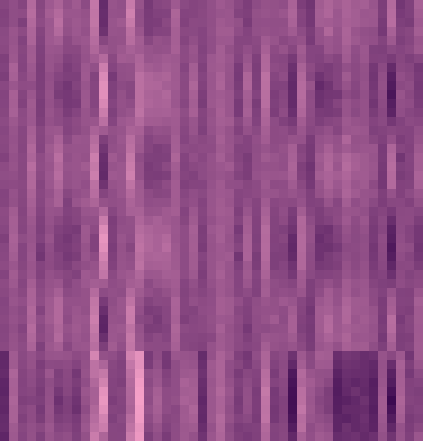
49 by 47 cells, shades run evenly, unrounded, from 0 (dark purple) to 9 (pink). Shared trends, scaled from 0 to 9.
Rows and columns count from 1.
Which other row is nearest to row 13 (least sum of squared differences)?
30
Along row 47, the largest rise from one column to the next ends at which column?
34
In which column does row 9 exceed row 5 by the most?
12
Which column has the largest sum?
16
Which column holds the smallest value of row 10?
44
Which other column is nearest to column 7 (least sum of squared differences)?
37
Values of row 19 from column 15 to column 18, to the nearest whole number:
7 4 3 3
